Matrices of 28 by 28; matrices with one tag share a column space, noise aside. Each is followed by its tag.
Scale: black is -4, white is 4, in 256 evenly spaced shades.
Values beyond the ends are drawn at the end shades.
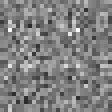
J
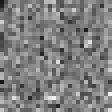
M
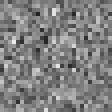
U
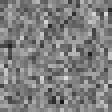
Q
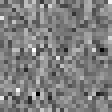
M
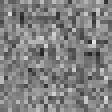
Q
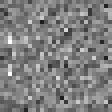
U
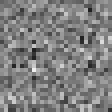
U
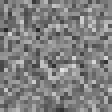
J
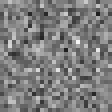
Q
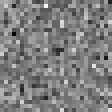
M
